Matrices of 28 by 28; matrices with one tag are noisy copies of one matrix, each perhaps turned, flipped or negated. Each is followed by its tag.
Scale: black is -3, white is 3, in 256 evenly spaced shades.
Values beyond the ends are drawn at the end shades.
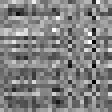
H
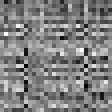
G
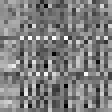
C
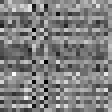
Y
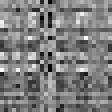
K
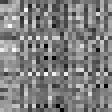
C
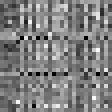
C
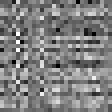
H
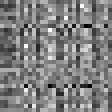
G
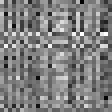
Y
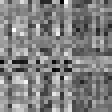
K
